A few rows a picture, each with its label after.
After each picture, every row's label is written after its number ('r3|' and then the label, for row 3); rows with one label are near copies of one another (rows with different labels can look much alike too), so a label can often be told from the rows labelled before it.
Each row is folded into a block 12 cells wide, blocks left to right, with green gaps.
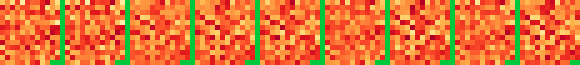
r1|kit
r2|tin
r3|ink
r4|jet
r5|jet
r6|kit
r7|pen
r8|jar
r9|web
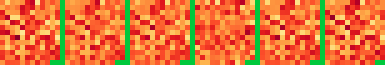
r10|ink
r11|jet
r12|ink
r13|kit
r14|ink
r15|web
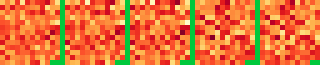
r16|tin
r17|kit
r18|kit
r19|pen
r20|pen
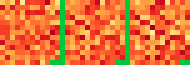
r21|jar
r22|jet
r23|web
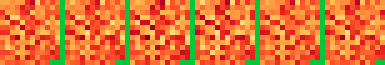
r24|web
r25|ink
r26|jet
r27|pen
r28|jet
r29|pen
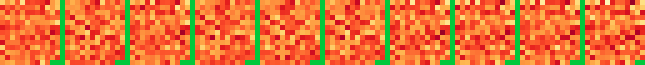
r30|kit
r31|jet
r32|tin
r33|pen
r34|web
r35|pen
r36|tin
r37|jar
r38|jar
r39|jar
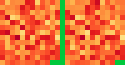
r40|ink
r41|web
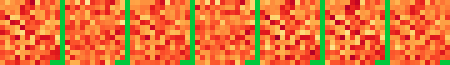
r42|jet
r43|kit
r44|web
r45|jar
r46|web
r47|web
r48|web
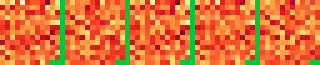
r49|jar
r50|ink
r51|tin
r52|kit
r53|pen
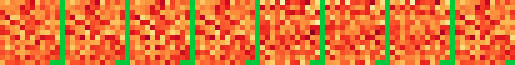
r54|web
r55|pen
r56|jet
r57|pen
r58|tin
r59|jar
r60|tin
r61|pen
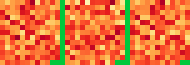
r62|pen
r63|jar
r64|pen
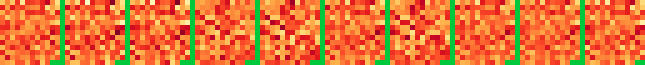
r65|jar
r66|kit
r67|kit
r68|web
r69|jet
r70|tin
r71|pen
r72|tin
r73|tin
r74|kit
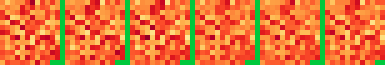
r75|jet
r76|web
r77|ink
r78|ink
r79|web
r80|ink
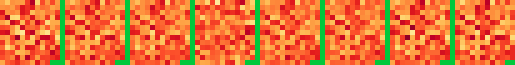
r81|web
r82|pen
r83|pen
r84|kit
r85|web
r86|ink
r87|pen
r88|pen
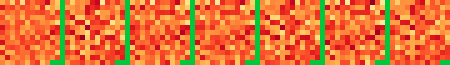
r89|kit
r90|ink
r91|kit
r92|jar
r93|ink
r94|jar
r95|pen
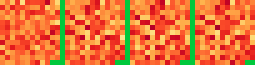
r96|jar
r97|ink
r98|jet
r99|jet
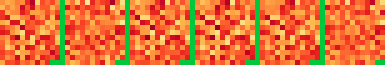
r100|jet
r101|kit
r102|pen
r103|jet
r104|jet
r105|tin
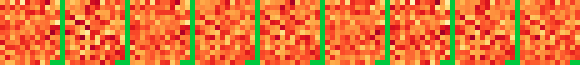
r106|kit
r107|jet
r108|kit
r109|jet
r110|pen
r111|tin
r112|kit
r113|web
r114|ink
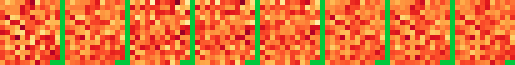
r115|jet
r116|ink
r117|tin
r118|jar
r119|kit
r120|web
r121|web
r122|jet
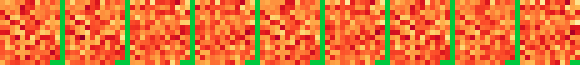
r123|web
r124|ink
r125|jar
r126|tin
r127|web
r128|tin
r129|ink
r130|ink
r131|kit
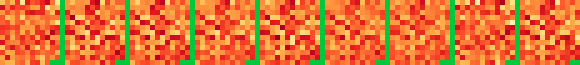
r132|tin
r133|web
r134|web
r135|ink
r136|jet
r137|web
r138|pen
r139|kit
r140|ink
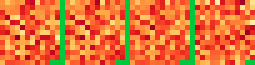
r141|web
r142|jet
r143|ink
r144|kit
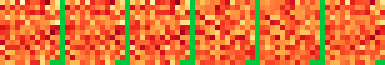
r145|kit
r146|kit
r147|jar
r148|ink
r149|web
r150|tin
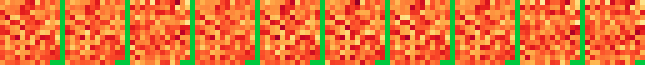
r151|ink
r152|pen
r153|kit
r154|ink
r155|pen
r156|jet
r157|ink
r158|ink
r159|kit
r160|tin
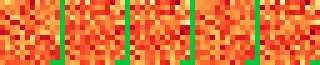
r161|pen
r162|jar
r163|kit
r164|jet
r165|jar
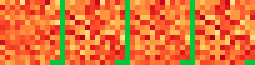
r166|kit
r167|ink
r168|pen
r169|web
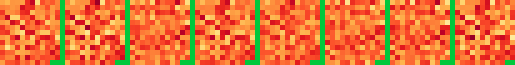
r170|web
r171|jet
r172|tin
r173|web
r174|jet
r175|jar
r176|tin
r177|ink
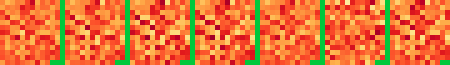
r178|pen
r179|jet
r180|jet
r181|jet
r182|pen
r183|kit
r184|pen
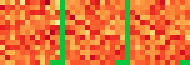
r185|kit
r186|web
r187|web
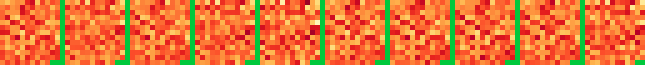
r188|pen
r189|kit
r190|ink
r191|jar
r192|kit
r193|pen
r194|web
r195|web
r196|pen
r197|tin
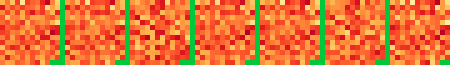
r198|kit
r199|kit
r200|web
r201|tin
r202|kit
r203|web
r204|kit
